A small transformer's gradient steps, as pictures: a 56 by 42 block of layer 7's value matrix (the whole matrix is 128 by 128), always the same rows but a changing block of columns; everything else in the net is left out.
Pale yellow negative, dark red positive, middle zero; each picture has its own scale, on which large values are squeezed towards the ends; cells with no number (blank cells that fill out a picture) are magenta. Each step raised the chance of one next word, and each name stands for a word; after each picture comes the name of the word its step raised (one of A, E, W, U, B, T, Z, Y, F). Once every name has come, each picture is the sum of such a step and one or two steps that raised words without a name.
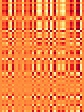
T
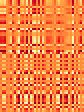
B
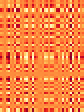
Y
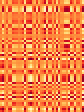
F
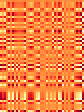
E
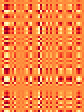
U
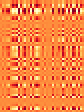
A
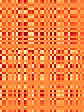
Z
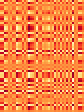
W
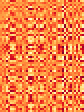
W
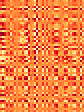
Z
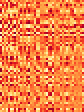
A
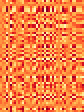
F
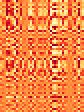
T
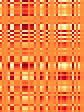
T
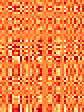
F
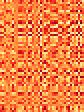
U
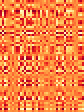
A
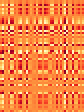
B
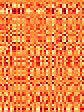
A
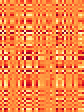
Z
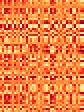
B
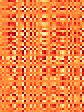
Z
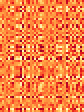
F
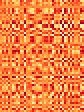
B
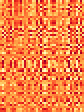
T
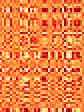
Y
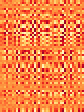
Z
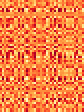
Y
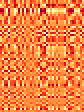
A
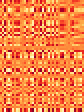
Y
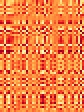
B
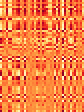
T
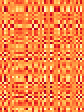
F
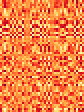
A
